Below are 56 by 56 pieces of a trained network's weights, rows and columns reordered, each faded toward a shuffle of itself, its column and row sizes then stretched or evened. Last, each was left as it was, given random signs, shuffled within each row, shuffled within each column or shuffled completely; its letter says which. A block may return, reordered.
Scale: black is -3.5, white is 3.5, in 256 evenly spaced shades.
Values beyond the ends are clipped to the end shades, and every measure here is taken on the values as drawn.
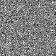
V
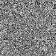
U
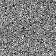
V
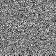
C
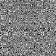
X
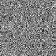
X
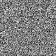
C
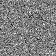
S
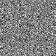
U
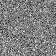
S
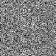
X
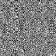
X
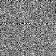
X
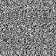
X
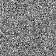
V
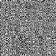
X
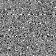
C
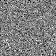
C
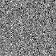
V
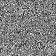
C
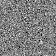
V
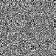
X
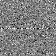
C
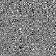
X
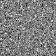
V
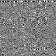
X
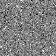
V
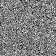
S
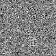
U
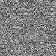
X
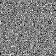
C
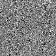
V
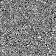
C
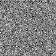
U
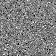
S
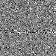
C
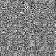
X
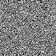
C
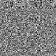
X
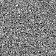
C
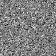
C
